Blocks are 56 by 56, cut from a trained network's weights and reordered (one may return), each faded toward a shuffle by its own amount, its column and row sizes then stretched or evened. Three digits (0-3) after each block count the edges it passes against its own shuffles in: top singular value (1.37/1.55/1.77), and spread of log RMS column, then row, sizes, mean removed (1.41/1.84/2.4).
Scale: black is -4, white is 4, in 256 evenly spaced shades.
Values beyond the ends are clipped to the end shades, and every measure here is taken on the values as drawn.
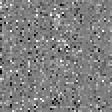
0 3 0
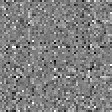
3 2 2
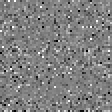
2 1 1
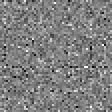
1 1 1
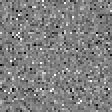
1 0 1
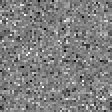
2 0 0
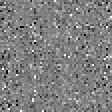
0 2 0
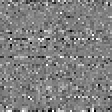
2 0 3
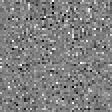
2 1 1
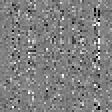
3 3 0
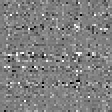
0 2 3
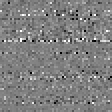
1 0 3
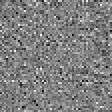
3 1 1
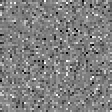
0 1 0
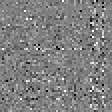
1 2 1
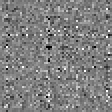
0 2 2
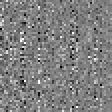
3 3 0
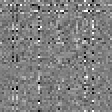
3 2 2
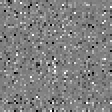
1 2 1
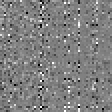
3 3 1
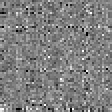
3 2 2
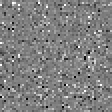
0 2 1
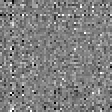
1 2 1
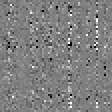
0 3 1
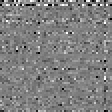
3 0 3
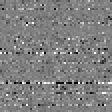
3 0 3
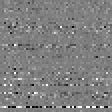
3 0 3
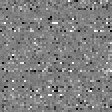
0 0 3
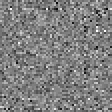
2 0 1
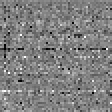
2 1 2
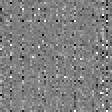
3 3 1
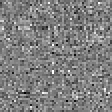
2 0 1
